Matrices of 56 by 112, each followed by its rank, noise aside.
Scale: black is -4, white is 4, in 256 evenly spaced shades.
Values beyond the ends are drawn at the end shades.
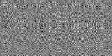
six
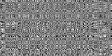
five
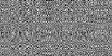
five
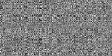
six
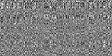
five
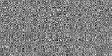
eight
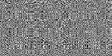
seven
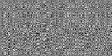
seven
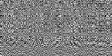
seven
